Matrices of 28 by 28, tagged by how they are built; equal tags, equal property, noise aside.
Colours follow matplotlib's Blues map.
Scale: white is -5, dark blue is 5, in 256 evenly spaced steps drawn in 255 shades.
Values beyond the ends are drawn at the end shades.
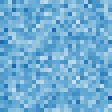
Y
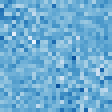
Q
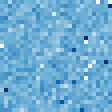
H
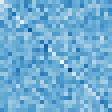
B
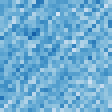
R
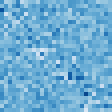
Q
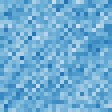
R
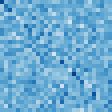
B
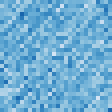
R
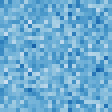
Y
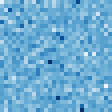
H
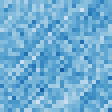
R
